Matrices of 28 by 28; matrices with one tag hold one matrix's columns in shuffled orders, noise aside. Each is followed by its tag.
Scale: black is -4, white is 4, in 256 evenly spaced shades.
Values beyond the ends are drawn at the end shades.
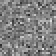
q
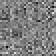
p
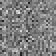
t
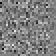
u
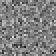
q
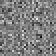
u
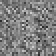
t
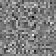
u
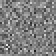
u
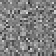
t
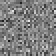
t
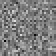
t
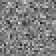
u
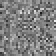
t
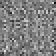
t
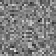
q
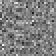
u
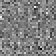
p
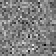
u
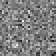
t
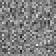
u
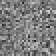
t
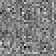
p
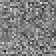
p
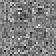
p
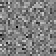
u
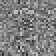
t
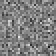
q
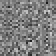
t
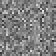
t
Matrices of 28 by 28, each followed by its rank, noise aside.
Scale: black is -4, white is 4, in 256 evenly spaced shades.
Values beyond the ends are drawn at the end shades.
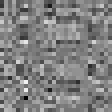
three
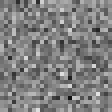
six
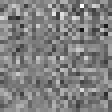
four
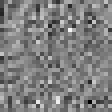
five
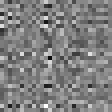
three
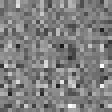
four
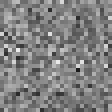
seven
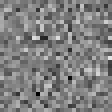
five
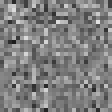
six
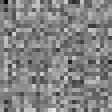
seven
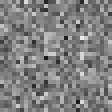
seven
